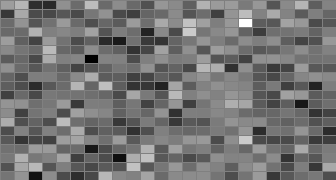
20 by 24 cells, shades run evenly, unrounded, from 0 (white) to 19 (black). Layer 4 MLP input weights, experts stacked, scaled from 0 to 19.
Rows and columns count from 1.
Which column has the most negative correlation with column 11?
7
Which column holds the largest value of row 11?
1
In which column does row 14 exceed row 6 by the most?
4
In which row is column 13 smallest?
11
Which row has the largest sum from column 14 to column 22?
12
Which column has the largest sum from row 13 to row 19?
23
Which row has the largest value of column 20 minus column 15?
8
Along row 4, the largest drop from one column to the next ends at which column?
14
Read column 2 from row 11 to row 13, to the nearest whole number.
11 8 14
